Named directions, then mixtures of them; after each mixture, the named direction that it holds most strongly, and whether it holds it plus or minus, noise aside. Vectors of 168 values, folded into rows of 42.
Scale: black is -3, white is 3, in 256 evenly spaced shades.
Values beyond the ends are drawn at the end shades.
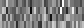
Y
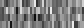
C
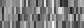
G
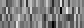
Y, minus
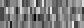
C, plus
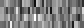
C, minus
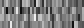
C, minus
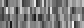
C, plus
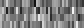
C, minus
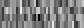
C, plus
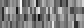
C, plus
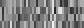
G, plus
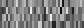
Y, minus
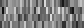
G, plus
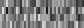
C, minus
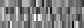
C, minus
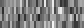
G, plus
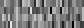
C, minus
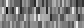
C, minus
